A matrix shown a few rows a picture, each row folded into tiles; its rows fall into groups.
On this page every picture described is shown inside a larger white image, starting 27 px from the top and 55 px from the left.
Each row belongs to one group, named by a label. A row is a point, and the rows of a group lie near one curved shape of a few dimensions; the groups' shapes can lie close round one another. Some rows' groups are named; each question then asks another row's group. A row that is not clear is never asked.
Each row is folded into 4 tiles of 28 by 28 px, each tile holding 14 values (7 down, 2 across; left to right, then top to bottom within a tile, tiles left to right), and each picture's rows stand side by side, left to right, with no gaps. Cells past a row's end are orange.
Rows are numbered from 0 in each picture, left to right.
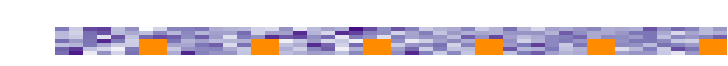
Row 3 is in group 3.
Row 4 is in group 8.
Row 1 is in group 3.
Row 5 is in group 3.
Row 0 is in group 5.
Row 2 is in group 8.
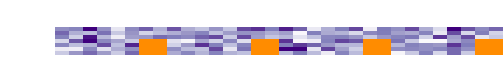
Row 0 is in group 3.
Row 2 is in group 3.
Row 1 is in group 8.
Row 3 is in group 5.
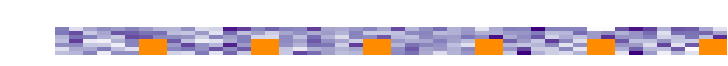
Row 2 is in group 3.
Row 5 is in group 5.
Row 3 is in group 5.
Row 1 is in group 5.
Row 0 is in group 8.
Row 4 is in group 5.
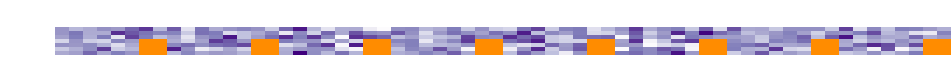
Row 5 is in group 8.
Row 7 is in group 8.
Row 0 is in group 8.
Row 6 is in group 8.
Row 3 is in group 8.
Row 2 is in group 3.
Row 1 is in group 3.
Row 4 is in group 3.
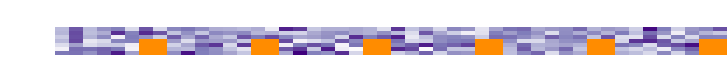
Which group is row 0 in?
8
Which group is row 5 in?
3
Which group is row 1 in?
3
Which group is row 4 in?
5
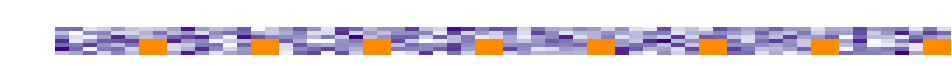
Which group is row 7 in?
8
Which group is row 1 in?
3
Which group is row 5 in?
5
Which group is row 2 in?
5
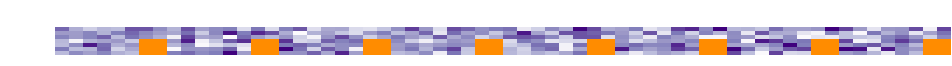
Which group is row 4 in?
8
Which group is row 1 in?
8
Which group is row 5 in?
5
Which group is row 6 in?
5
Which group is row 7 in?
3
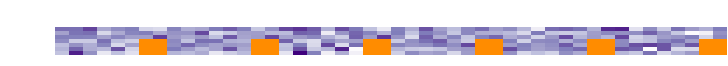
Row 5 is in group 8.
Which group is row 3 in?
3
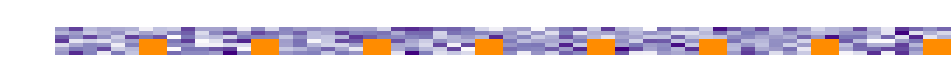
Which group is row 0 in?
3
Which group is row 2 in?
8
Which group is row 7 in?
5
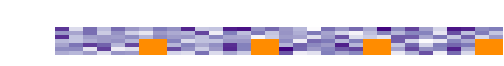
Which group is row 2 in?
5
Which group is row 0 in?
8
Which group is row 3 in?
5
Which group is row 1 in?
5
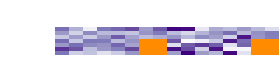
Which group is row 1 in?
3
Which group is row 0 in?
5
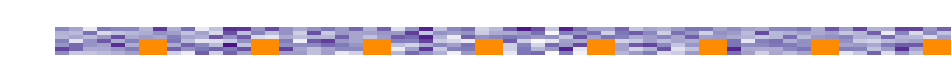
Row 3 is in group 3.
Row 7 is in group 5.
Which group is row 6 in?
5
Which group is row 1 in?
5
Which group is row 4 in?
5
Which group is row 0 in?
5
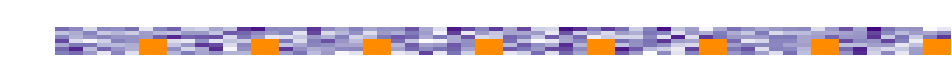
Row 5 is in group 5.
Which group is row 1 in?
8
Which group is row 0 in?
3
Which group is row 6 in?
3
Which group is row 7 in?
5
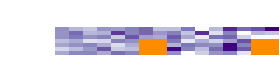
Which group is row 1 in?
5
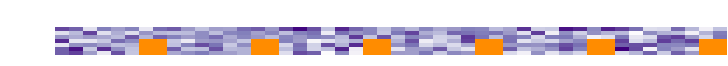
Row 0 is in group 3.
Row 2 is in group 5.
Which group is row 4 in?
5
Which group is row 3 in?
8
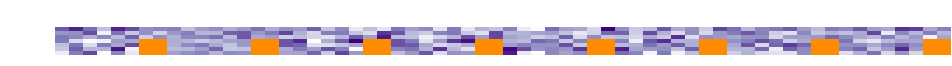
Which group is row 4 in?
5
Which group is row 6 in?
3
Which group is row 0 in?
5
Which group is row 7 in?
5
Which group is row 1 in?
8
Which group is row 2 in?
8
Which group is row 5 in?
5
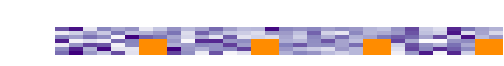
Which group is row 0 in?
3
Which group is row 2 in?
3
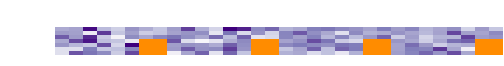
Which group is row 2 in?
3
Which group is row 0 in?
3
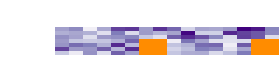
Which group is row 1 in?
8
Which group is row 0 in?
5
